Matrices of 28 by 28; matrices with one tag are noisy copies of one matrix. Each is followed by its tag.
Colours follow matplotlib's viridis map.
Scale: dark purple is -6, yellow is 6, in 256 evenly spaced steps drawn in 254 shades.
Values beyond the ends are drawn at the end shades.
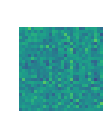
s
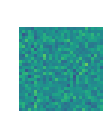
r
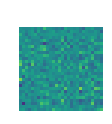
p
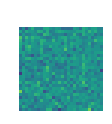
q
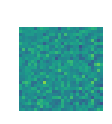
p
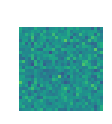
r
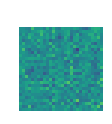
s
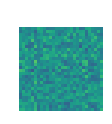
r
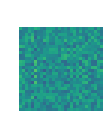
r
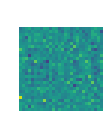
s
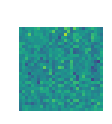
s
